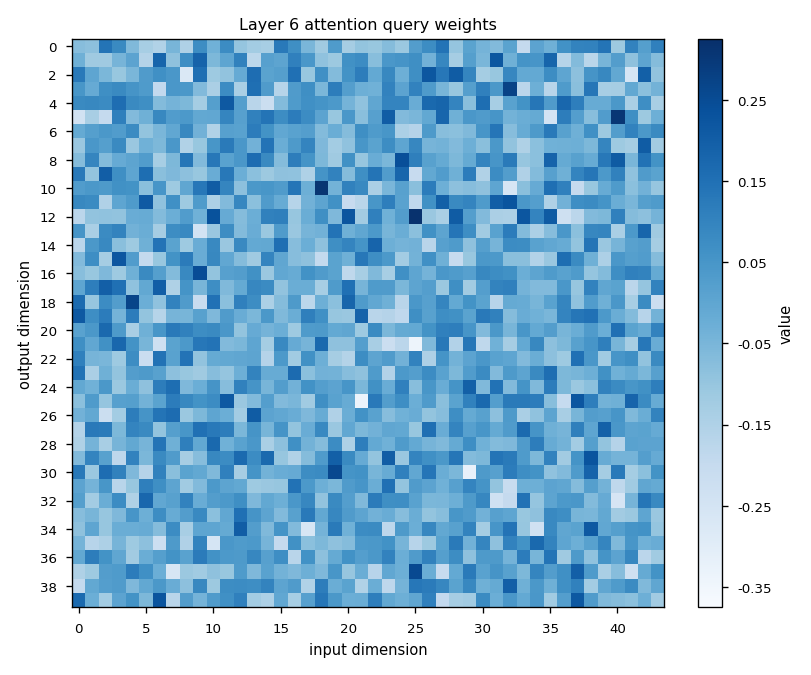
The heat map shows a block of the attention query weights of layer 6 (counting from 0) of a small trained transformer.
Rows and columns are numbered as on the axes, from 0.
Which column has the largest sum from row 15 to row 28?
10
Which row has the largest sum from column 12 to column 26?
2
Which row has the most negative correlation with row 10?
11
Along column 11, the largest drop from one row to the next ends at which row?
26
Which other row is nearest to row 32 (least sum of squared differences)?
31
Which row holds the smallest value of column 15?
35
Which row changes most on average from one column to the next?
18
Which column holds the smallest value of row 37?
7
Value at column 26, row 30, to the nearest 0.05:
0.15
